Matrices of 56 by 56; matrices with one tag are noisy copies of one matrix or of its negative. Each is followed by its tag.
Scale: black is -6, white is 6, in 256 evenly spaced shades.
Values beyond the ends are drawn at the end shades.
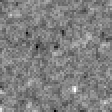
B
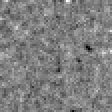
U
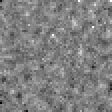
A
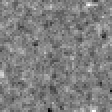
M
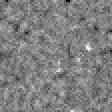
U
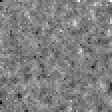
A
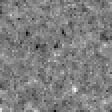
B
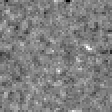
U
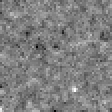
B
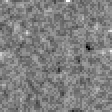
U
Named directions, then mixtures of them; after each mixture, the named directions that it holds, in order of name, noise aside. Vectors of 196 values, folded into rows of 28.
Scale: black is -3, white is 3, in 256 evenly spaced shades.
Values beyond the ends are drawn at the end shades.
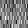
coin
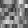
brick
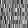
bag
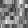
brick.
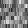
bag, brick.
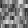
brick.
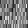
bag, brick, coin.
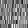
bag, coin.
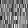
bag, coin.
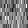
brick, coin.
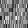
bag, brick, coin.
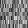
bag, brick.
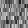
bag, brick, coin.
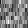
bag, brick.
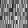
bag, brick, coin.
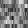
brick.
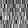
coin.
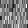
bag, brick, coin.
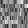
bag, brick.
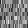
bag, brick.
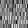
bag, coin.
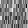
bag, brick, coin.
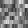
brick.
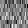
brick, coin.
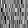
bag, coin.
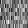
bag, brick.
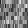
bag, brick.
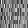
bag.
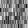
bag, brick, coin.
